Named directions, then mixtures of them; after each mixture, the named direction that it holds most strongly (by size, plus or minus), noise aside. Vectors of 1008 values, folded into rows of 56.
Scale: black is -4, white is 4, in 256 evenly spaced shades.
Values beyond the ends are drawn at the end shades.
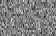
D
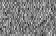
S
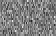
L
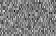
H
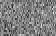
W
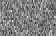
L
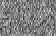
S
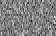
L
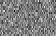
H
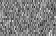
S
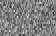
W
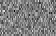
H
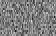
L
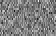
H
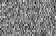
S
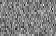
W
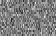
D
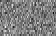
W
